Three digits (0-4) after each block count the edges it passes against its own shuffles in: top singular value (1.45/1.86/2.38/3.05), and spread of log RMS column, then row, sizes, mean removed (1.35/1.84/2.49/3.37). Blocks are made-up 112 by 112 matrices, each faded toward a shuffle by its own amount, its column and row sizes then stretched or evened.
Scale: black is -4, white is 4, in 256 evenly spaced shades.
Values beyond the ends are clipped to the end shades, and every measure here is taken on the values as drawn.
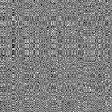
4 3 0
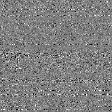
1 1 4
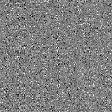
2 2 0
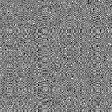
4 2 1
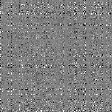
1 4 4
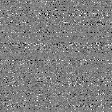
1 1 4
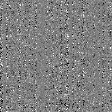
0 4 1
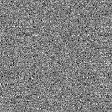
2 0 2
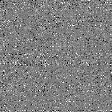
2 1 3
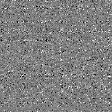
2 2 3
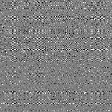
4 2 4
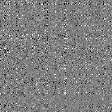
2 3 3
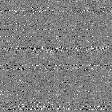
2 0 4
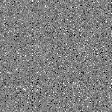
2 2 1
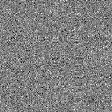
2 0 1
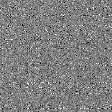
1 1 3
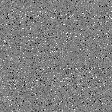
0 0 2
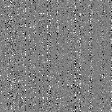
0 4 1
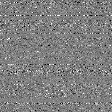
1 0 4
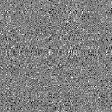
3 2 2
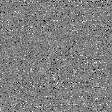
1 0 3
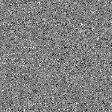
1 2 3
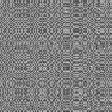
4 0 4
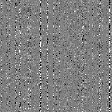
3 4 0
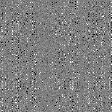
2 4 2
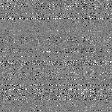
2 2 4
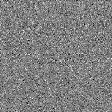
2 0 1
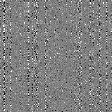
3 4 0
